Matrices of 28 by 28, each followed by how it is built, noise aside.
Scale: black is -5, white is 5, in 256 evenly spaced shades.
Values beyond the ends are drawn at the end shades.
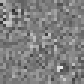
block diagonal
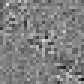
block diagonal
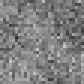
smooth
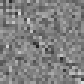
banded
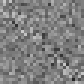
banded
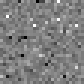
sparse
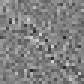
banded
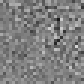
upper triangular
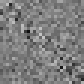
banded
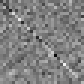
diagonal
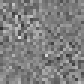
block diagonal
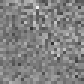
upper triangular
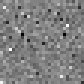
sparse
